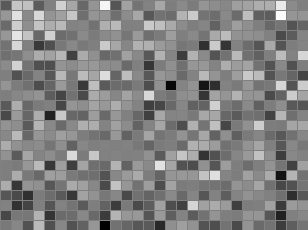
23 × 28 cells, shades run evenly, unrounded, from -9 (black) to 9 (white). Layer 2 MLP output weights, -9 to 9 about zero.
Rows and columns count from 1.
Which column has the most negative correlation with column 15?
17
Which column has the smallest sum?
5
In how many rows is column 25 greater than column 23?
6
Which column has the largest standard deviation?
26
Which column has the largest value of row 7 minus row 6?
2
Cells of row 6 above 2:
10
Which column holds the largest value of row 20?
8
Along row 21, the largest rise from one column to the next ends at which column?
18
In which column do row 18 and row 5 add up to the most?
20
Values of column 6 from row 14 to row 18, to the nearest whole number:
2 1 0 2 2
